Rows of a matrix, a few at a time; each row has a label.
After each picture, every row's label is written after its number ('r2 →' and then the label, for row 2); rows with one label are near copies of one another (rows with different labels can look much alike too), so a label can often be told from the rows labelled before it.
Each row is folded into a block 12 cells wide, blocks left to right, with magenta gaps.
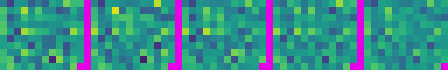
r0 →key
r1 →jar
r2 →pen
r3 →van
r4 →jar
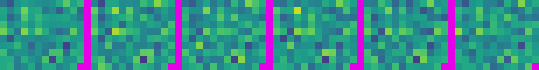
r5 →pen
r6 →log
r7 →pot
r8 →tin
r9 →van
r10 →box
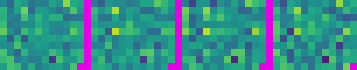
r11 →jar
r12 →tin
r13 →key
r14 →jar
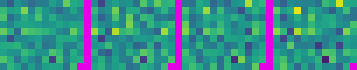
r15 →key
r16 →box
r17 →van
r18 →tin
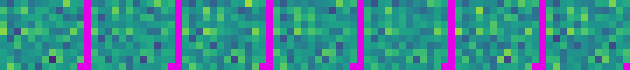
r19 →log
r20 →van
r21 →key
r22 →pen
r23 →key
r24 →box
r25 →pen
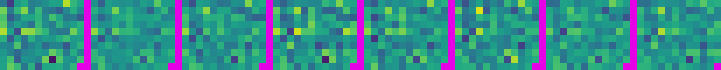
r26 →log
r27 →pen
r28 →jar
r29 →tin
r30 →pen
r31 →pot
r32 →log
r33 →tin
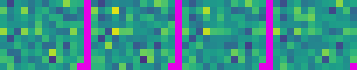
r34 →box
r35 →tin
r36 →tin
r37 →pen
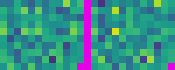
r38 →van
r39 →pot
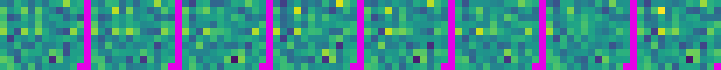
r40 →van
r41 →van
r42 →log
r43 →pot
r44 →tin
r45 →box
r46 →jar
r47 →tin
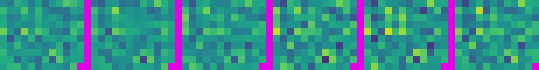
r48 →van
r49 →key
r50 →log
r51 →log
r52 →pen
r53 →pot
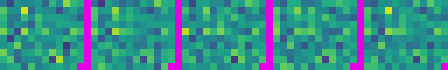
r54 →pot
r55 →key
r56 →box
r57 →log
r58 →tin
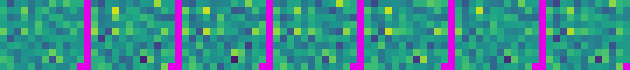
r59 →box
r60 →jar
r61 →tin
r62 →van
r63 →tin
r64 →jar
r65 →key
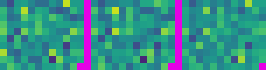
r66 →jar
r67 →tin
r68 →pot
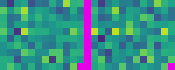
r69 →key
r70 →box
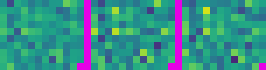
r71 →key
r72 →pen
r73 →jar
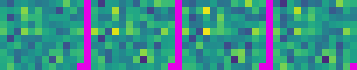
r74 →pen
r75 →box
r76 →tin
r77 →key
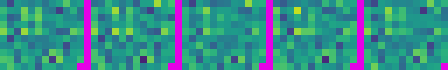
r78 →pen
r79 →van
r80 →key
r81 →tin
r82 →pen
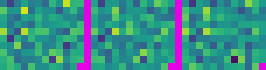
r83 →pot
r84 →box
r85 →key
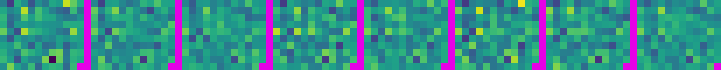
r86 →key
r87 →log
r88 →jar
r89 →box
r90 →pen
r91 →pot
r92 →log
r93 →jar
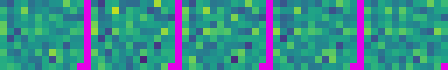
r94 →jar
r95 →jar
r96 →log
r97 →pot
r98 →van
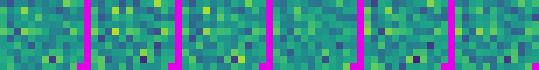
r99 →key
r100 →van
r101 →pot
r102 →jar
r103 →log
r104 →van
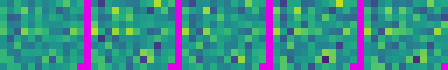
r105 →van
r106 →pen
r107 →pot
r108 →log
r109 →log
